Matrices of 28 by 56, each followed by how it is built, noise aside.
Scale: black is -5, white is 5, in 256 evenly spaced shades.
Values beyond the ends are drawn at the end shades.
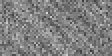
Toeplitz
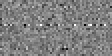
uneven rows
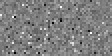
sparse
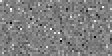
sparse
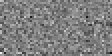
low rank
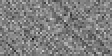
Toeplitz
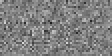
low rank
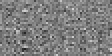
low rank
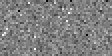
sparse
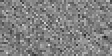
Toeplitz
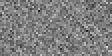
Toeplitz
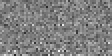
uneven rows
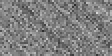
Toeplitz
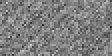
Hankel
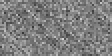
Toeplitz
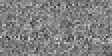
uneven rows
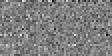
uneven rows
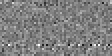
uneven rows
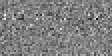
uneven rows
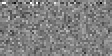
uneven rows
